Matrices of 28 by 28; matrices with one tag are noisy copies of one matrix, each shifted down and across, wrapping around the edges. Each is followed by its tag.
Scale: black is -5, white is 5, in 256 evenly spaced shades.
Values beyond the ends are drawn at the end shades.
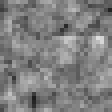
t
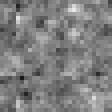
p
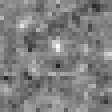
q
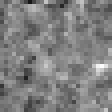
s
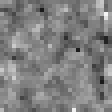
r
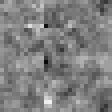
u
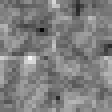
t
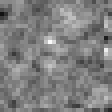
p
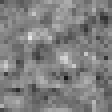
q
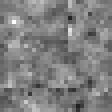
p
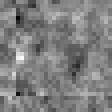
u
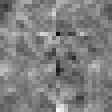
u
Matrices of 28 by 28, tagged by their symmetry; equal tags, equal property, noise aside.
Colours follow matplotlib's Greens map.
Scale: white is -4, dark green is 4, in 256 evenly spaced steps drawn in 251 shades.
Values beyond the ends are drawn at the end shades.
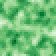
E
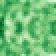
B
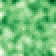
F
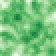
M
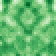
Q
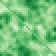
E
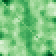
E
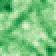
M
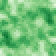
E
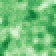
F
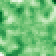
F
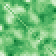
M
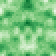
Q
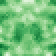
Q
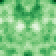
Q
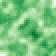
M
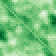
E
